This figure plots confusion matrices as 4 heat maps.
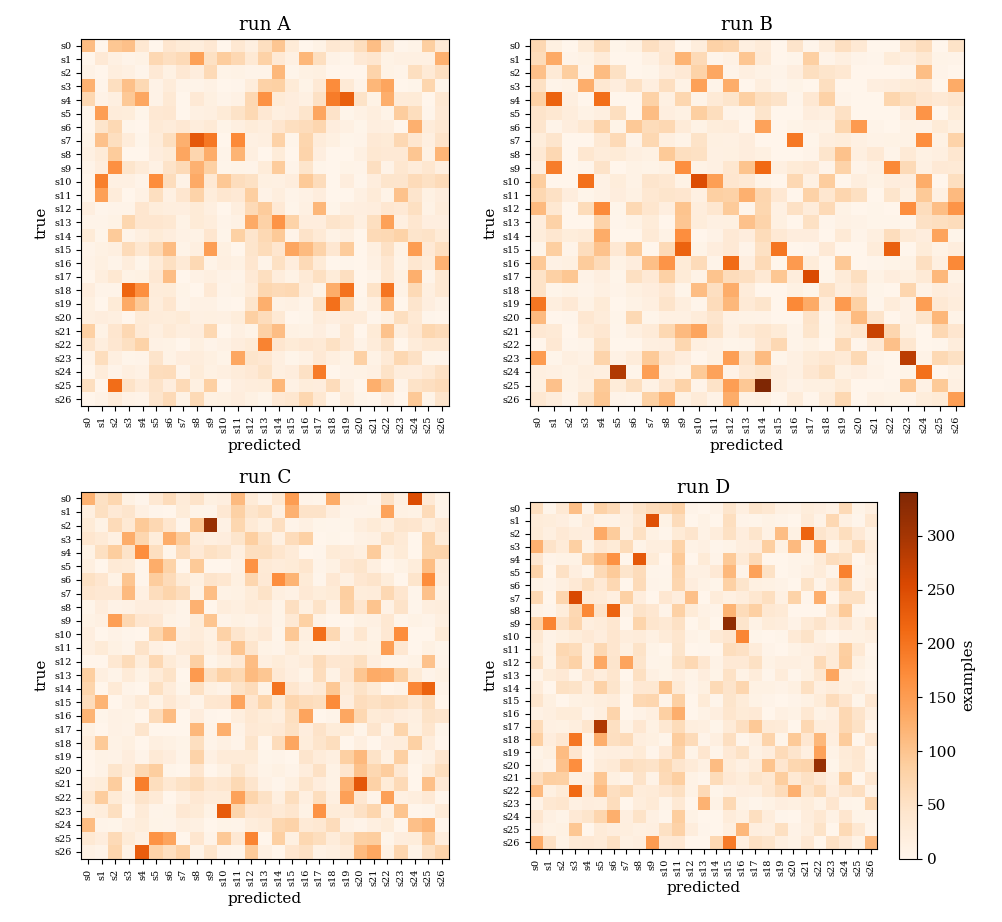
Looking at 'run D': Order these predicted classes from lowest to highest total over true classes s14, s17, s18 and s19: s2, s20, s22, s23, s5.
s23, s20, s2, s22, s5
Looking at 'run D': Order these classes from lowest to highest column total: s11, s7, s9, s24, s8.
s7, s9, s8, s24, s11
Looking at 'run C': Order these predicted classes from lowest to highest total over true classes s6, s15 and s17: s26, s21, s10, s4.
s26, s4, s21, s10
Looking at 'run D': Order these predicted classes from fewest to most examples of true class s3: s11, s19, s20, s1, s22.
s19, s1, s11, s20, s22
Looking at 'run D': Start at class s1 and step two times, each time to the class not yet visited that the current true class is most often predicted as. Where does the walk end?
s15
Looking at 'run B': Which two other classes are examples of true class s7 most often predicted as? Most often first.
s16, s24
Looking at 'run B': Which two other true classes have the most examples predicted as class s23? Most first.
s12, s25
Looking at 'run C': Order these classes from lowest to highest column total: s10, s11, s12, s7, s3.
s7, s3, s10, s11, s12
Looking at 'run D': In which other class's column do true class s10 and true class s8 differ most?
s6
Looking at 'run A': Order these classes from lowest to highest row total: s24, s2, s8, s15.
s2, s24, s8, s15
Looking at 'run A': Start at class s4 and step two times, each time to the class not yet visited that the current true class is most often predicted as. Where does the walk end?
s18
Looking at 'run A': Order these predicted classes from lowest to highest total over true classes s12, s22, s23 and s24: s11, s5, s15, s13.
s15, s5, s11, s13
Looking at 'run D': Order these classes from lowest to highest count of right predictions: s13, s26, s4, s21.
s13, s21, s4, s26
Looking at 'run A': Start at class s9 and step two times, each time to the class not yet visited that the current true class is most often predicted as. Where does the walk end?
s14
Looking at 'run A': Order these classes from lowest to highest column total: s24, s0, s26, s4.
s0, s4, s26, s24
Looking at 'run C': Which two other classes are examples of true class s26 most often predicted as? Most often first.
s4, s21
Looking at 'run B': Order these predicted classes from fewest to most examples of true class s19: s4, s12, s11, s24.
s4, s11, s12, s24
